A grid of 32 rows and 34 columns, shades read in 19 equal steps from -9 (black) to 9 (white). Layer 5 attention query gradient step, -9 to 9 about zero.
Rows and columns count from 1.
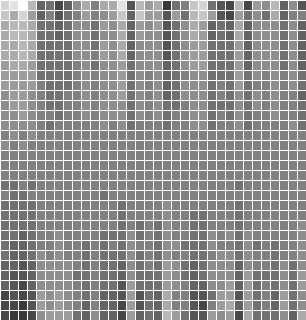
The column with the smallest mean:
19
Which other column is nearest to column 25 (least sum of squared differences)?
5
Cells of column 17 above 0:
7
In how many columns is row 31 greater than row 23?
10
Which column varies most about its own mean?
3
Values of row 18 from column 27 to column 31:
0 0 0 0 0
